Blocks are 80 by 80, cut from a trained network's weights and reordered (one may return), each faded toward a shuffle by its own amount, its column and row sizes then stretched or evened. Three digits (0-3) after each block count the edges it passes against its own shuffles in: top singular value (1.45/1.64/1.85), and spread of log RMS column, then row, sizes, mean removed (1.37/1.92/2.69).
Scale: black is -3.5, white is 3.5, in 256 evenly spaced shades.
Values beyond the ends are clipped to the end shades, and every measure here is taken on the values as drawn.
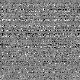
1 1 3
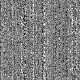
2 3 0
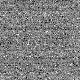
0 0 1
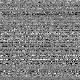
3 0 3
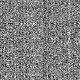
1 0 2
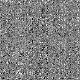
0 2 2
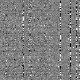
2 3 0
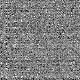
2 2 0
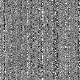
2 3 0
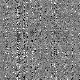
0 3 0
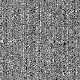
2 2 1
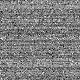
3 0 0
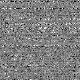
0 1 3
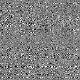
1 2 3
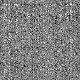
1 1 2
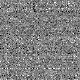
0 1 2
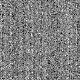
1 1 1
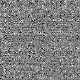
0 2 1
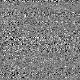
0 1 3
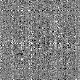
1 2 2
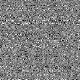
1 0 3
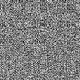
3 0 1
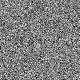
0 0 0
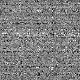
1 1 2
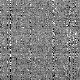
2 3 0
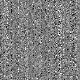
0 3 0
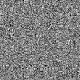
2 0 1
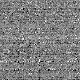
1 1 2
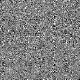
0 2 1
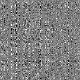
2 3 2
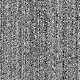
3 2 0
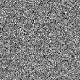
2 1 0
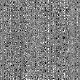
1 3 2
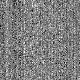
2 2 0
